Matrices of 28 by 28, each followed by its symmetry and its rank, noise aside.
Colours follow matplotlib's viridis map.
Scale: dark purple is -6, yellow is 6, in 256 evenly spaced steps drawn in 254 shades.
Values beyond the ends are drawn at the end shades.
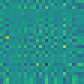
antisymmetric, rank two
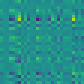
no symmetry, rank two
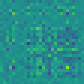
no symmetry, rank three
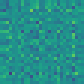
no symmetry, rank four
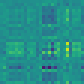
antisymmetric, rank two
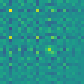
symmetric, rank two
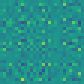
no symmetry, rank three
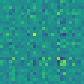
symmetric, rank three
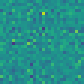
antisymmetric, rank four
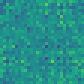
symmetric, rank four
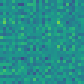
antisymmetric, rank four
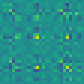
symmetric, rank two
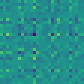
symmetric, rank two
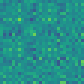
symmetric, rank three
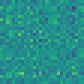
no symmetry, rank four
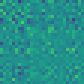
symmetric, rank four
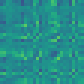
symmetric, rank two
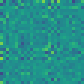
symmetric, rank three
